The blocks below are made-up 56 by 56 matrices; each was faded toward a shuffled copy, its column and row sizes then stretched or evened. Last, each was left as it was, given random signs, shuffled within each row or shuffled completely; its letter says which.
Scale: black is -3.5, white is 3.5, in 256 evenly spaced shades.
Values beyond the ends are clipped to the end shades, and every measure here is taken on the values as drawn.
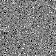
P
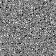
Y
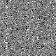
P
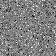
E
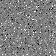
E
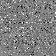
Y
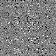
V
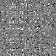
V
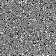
Y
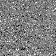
Y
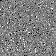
E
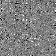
V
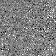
V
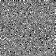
V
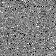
Y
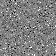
E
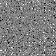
P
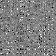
V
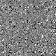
P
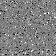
Y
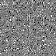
V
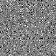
V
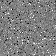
E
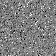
E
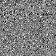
P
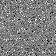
Y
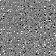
V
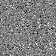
Y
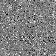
Y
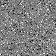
E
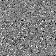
Y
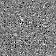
P
